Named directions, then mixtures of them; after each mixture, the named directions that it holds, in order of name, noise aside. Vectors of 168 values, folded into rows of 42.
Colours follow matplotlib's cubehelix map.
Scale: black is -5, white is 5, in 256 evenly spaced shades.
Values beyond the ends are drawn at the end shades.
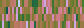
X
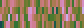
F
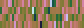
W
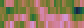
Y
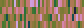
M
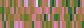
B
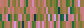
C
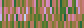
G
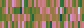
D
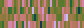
M, W, Y.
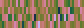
C.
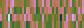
D, F, G.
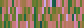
M, W, X.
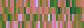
B, C, Y.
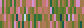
C, G.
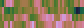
Y.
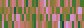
C, D, X.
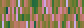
X.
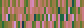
C.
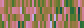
C, D.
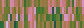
F.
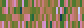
D.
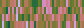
X.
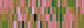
C, G, W.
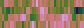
Y.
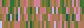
F, X.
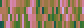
F.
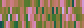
F.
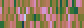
C, G, Y.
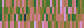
G.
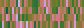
X.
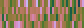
B.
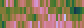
B, C, Y.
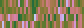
C, X.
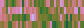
D, Y.
